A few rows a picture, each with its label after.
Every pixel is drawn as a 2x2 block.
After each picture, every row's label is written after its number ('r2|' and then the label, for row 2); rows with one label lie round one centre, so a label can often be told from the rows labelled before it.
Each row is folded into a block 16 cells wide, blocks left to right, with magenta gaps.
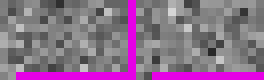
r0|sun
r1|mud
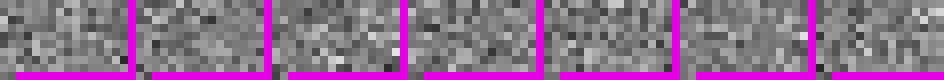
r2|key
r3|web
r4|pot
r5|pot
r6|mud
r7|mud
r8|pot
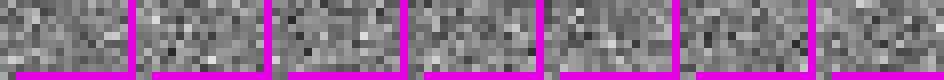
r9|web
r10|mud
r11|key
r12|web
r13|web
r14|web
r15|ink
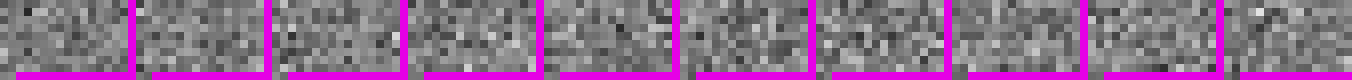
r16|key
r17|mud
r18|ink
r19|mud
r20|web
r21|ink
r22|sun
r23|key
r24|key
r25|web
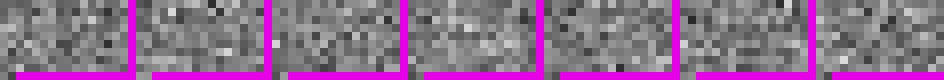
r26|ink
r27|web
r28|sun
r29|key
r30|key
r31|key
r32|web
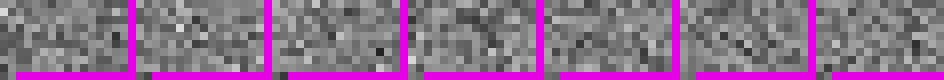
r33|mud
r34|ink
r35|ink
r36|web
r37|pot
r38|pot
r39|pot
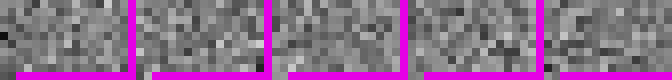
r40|key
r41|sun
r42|web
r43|pot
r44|web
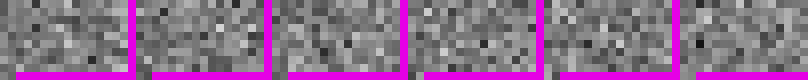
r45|web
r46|key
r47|sun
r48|sun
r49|web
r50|web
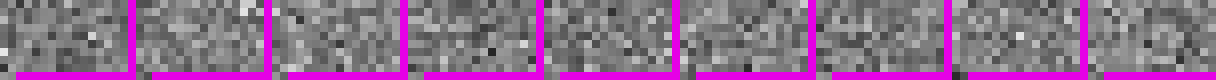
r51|key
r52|key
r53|ink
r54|sun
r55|pot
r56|ink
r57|sun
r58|ink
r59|ink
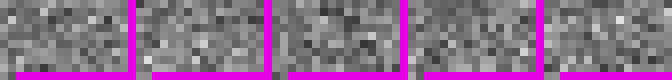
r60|ink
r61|key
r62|pot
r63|pot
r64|sun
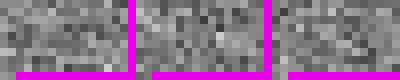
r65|key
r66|sun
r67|web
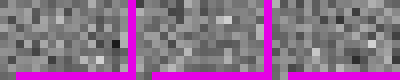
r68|mud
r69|pot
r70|sun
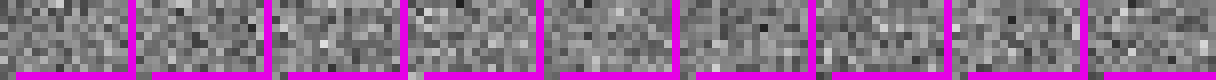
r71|pot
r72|ink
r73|ink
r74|sun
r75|mud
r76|sun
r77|mud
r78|ink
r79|sun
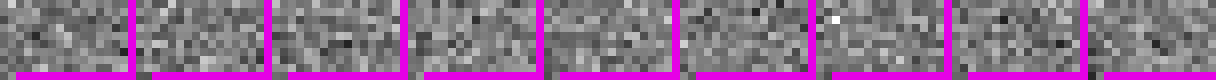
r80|web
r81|mud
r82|ink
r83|sun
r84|sun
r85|key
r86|ink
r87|web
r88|mud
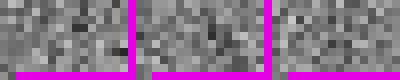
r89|web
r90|pot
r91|ink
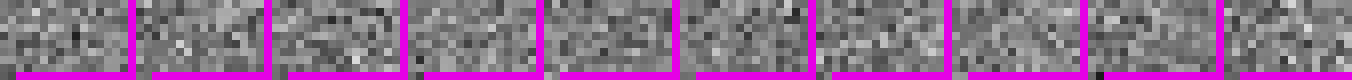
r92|web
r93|pot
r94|ink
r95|ink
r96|web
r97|key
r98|pot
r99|pot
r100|mud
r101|mud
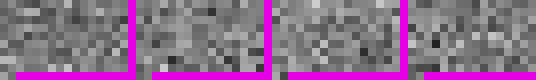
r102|web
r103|key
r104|ink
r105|sun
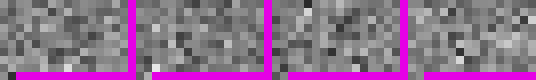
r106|web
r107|sun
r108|web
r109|sun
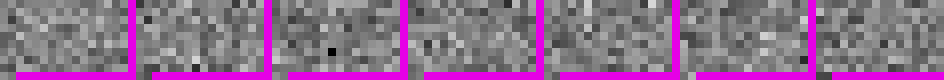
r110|key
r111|key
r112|web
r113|key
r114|key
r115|sun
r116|mud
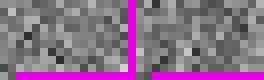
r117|web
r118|pot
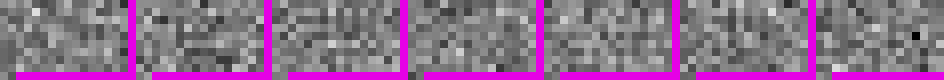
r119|web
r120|sun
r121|web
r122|pot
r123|mud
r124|web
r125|web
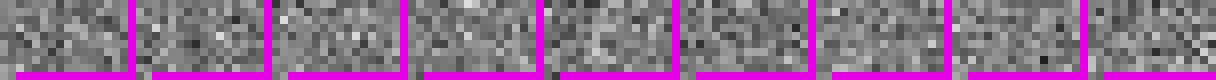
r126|sun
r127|sun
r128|pot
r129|web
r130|mud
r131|web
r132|key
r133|ink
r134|pot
